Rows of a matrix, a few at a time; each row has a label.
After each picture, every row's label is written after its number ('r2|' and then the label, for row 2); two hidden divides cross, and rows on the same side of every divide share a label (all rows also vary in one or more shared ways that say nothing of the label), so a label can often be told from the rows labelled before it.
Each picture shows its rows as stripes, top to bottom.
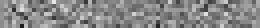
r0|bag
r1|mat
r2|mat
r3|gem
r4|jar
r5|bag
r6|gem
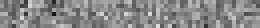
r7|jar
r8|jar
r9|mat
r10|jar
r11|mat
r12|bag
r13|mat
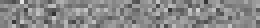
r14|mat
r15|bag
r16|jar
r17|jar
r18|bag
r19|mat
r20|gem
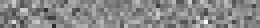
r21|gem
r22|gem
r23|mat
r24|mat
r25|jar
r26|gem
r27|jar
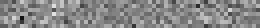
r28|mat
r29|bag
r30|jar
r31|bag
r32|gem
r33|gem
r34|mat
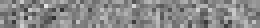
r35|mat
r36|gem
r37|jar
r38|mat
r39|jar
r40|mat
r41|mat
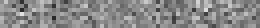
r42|gem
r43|jar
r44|gem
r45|mat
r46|jar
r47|mat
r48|gem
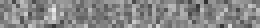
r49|mat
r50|bag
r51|bag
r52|bag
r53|bag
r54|gem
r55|jar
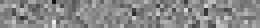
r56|jar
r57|gem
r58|mat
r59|mat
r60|gem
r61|bag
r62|bag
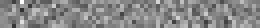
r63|mat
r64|bag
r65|gem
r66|gem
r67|jar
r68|mat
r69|mat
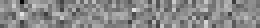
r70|gem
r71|gem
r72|gem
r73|mat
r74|mat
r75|gem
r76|gem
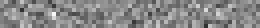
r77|mat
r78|jar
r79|gem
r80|bag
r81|bag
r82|mat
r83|mat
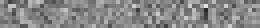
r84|jar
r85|gem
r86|mat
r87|mat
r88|mat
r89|mat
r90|gem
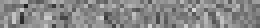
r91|bag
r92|jar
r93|mat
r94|gem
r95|gem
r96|gem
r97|jar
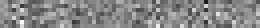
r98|mat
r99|gem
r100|mat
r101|bag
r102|gem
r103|mat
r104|mat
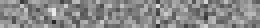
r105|gem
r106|mat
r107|bag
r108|bag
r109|mat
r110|jar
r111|gem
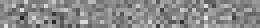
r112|bag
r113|gem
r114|mat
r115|jar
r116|gem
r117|jar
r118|gem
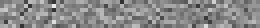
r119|jar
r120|bag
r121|jar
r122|gem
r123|mat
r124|bag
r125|gem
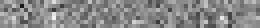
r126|bag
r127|gem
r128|jar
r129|bag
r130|bag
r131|gem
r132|bag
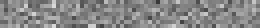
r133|bag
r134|bag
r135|mat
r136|gem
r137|bag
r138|jar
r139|bag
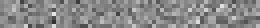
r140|gem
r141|bag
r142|gem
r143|bag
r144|jar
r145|jar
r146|bag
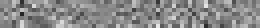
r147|gem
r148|gem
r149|mat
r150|gem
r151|bag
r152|mat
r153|mat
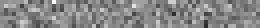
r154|bag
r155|gem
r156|jar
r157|mat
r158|bag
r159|mat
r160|mat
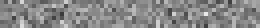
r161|mat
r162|bag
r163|jar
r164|gem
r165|jar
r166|mat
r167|mat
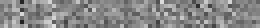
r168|gem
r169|bag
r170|gem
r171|mat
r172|bag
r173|gem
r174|bag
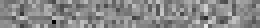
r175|jar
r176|gem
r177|gem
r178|gem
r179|mat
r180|jar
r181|gem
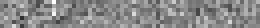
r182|bag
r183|mat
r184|bag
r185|bag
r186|gem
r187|jar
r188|gem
